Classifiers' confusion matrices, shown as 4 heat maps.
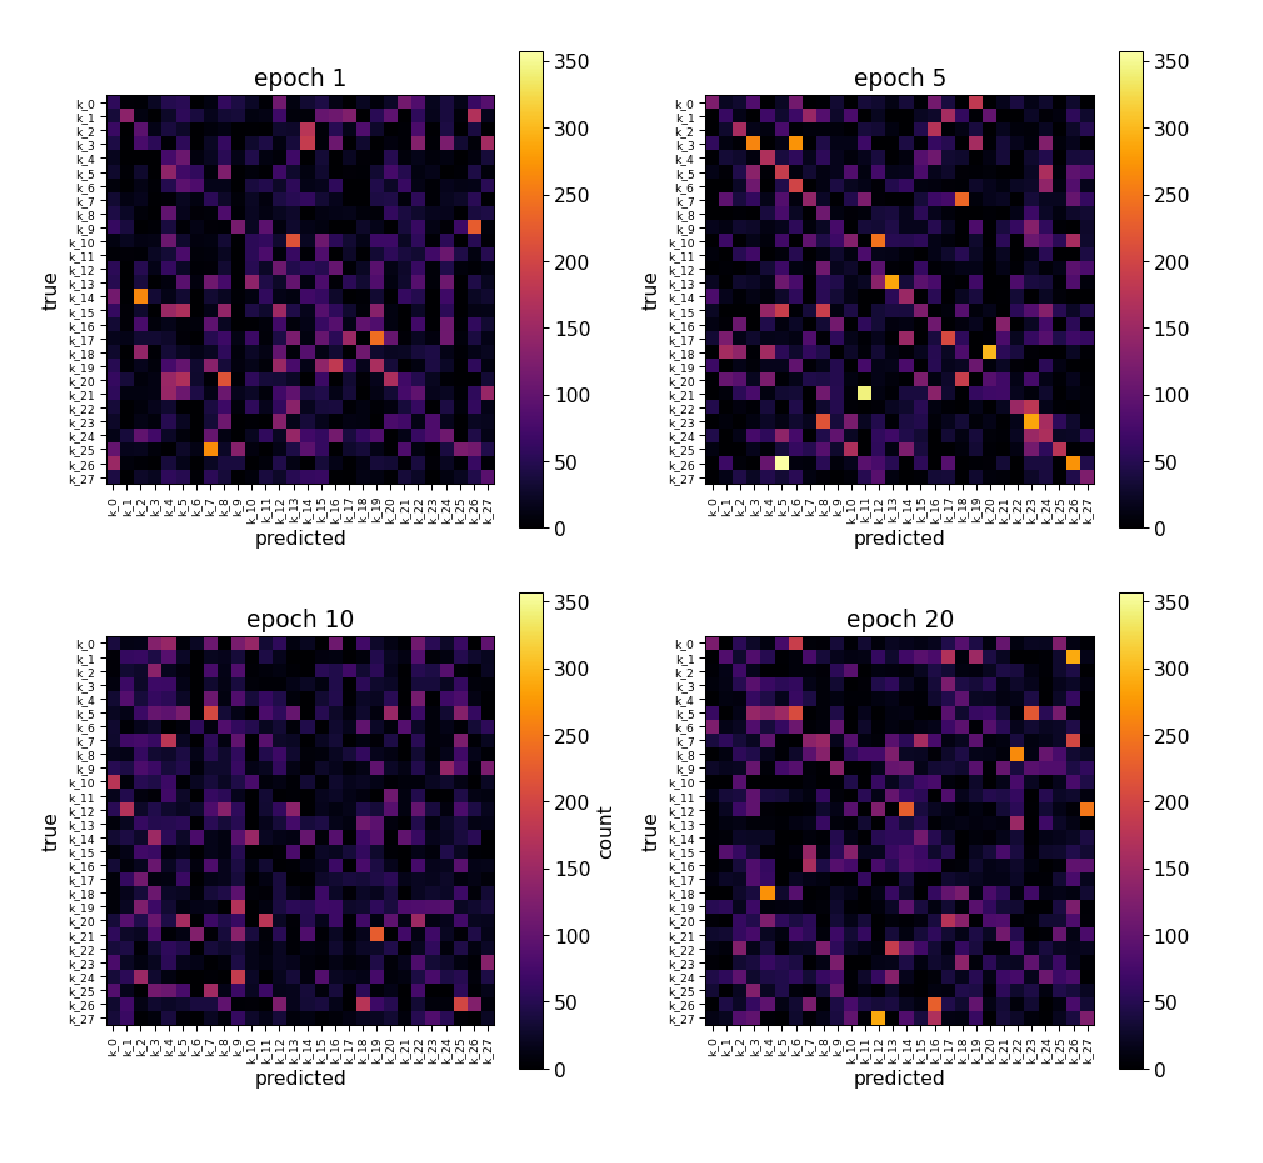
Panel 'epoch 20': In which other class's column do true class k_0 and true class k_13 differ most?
k_6
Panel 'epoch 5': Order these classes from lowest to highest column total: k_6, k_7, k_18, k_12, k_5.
k_7, k_18, k_12, k_6, k_5
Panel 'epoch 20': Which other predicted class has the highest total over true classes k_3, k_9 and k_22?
k_13
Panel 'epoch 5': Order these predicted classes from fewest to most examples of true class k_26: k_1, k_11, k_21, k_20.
k_20, k_21, k_1, k_11
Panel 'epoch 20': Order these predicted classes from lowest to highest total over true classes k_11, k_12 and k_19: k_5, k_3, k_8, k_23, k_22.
k_23, k_5, k_8, k_22, k_3
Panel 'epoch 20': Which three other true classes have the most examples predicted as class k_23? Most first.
k_5, k_9, k_18
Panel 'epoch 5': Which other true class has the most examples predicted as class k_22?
k_13
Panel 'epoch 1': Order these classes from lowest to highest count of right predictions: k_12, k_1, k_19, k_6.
k_6, k_12, k_1, k_19
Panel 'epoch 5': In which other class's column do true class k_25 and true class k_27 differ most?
k_10
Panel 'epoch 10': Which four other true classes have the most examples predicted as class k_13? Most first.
k_12, k_5, k_15, k_19
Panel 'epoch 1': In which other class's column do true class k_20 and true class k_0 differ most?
k_8
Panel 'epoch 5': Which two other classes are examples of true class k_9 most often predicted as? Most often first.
k_23, k_19
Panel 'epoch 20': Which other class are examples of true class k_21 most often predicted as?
k_25
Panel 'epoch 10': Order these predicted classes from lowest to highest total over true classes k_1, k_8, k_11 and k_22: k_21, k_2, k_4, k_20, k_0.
k_21, k_0, k_2, k_20, k_4
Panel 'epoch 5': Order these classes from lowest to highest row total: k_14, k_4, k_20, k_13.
k_14, k_4, k_20, k_13
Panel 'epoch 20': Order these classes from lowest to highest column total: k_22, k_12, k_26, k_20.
k_20, k_12, k_22, k_26
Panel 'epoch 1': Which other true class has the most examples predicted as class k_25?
k_9
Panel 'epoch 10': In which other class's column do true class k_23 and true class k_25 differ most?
k_7
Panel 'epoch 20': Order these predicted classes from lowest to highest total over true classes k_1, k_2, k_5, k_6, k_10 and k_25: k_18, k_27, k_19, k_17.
k_27, k_18, k_19, k_17
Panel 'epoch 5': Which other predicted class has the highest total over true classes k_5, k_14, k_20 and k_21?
k_11
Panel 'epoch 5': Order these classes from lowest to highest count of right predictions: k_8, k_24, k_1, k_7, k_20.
k_1, k_20, k_8, k_7, k_24
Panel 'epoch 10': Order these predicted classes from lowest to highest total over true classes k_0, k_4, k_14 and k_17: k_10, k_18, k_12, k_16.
k_12, k_18, k_16, k_10
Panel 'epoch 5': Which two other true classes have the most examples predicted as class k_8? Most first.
k_23, k_15
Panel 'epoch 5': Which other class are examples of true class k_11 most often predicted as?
k_3
